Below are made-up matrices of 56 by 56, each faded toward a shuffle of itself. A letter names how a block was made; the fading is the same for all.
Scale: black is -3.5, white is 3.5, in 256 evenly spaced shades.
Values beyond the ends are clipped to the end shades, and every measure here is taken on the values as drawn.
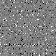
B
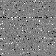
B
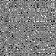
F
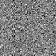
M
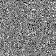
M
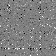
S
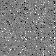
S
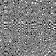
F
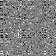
F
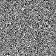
M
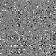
B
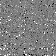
S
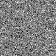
M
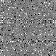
B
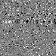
B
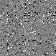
S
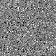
M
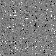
S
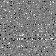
B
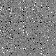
S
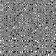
F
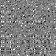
F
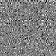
F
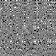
F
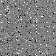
S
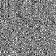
M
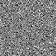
M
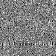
M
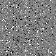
S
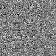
M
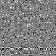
F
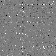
S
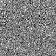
M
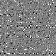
B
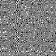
F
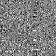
M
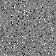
S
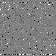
B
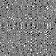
F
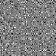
F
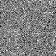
M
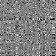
F
